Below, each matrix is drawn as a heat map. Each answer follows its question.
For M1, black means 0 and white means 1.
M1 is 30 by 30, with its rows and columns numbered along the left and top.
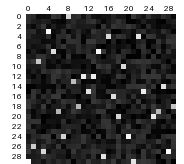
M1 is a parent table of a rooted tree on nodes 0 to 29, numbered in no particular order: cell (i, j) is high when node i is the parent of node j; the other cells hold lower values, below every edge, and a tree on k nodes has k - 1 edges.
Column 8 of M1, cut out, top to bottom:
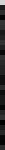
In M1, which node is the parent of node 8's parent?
29
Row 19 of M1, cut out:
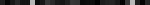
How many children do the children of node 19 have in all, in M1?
1
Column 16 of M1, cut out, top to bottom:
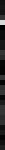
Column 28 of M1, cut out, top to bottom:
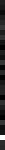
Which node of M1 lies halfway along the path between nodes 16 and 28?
3
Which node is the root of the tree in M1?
24
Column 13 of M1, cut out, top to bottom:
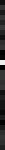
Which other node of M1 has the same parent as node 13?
11
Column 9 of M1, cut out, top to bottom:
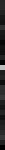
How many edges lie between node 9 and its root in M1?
8
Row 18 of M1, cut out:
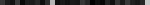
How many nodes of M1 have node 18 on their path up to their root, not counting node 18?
9
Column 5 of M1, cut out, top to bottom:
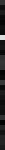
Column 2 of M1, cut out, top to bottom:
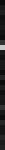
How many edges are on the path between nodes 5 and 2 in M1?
9
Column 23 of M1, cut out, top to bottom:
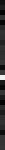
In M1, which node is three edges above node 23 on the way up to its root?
27
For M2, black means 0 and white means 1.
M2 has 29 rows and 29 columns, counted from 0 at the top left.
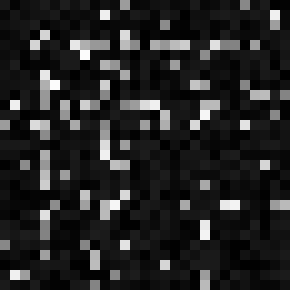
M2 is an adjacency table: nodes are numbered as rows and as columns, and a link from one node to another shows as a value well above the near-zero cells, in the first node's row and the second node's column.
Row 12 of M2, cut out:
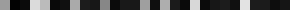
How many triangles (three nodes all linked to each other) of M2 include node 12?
6
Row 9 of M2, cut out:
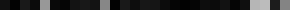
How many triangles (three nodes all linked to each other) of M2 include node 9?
2
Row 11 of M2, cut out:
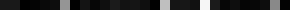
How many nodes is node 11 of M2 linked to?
4
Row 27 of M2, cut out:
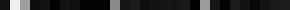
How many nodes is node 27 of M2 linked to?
4
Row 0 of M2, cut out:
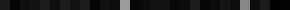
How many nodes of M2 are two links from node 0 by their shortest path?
8
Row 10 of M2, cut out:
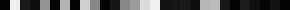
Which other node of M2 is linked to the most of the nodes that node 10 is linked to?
node 4
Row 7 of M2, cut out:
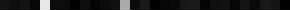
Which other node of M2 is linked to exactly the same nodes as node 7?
node 3
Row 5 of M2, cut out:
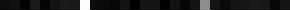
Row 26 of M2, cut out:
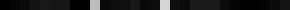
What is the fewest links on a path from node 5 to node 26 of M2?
4
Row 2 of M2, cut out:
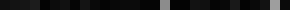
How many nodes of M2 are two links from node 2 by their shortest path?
6
